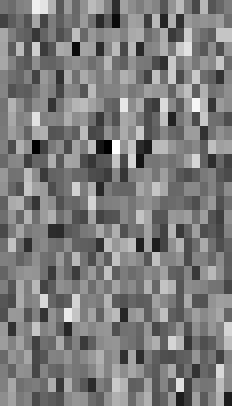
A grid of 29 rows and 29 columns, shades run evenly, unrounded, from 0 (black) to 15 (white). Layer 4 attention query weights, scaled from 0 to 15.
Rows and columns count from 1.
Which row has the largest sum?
8
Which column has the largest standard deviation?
5
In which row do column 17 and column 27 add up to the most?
11
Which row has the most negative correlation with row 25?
9
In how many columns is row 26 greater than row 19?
15
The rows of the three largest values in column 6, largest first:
1, 22, 10
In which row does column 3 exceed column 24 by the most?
25
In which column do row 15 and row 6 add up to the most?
12
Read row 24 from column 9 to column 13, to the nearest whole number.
2 8 9 8 9
